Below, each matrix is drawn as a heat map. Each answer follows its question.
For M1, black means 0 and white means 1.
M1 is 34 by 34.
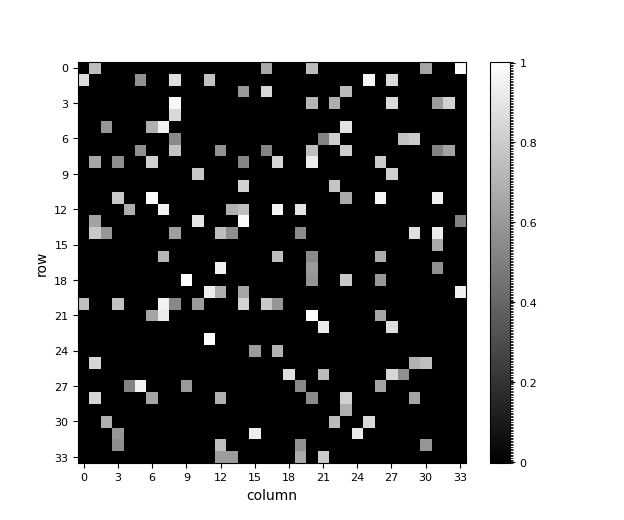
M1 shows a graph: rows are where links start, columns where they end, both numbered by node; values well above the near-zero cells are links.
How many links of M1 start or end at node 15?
3
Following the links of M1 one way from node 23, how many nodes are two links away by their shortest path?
4
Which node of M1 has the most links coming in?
node 20
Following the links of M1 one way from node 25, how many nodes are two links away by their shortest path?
8
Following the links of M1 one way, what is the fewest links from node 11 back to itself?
2
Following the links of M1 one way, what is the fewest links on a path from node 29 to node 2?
6
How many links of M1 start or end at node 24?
3
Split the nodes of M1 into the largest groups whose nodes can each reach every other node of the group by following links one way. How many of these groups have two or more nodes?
1
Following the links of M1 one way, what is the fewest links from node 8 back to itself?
2
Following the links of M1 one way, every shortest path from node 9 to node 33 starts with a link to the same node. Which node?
node 27
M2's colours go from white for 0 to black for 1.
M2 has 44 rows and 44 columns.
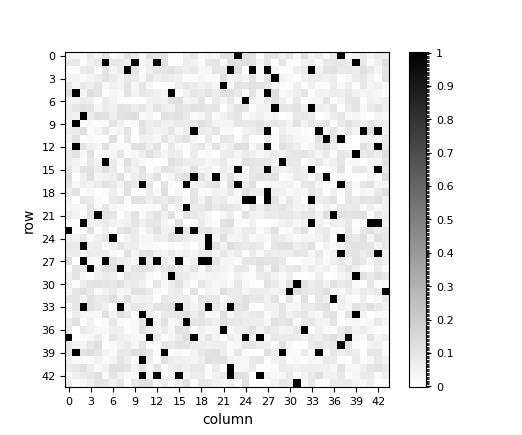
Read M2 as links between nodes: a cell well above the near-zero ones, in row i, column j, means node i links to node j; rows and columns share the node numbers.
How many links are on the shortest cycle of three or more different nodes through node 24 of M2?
6
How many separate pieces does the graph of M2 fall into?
3
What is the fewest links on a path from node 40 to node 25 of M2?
4
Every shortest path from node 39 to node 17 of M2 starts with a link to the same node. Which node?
node 34
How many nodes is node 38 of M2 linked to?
1
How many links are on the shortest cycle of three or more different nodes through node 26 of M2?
5
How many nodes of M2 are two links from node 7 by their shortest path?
5
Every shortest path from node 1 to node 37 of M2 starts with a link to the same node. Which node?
node 12
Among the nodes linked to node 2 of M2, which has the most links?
node 27
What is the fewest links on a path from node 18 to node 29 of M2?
4
